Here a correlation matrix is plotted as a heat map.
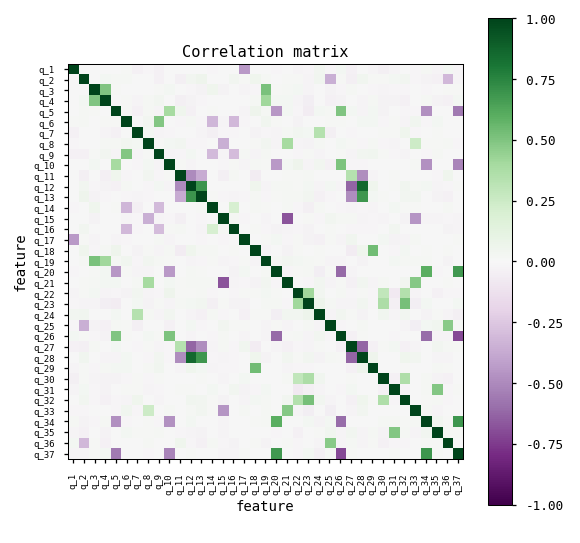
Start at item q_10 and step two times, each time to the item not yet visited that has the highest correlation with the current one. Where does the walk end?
q_5
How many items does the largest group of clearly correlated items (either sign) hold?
6
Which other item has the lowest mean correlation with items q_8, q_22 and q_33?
q_15
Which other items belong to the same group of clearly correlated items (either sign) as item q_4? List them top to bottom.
q_3, q_19
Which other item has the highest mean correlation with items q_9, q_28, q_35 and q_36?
q_12
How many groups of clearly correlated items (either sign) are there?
11
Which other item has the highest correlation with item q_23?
q_32
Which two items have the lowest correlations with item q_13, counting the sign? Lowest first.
q_27, q_11
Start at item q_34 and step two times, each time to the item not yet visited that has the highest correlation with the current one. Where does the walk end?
q_20
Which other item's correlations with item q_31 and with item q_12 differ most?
q_28
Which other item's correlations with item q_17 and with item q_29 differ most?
q_18
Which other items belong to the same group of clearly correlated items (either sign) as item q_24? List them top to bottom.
q_7
